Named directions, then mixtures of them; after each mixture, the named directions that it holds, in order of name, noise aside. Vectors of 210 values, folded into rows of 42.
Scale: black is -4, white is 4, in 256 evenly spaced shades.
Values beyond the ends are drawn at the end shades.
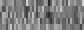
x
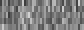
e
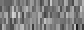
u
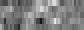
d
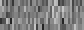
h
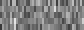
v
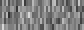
e.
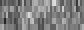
d, e.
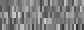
u.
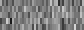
h, u.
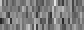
h, x.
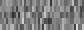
e, u.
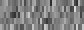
e, u.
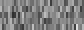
u.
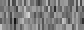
e, v.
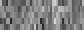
d, h, x.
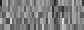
h, x.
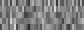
v.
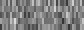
v.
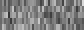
e, u, x.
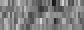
d, v, x.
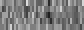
x.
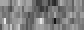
d.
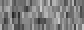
d, u.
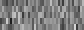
h, u.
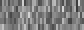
e.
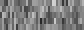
d, v, x.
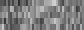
d, e, u.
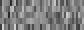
e, u, v.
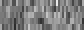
d, e, v.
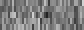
u, x.
